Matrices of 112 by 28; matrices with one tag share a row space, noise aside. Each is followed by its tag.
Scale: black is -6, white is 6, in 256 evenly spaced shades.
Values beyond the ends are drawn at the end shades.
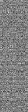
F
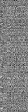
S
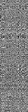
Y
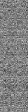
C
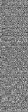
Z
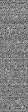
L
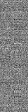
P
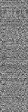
Y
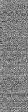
S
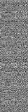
Z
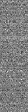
F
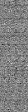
L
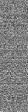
C
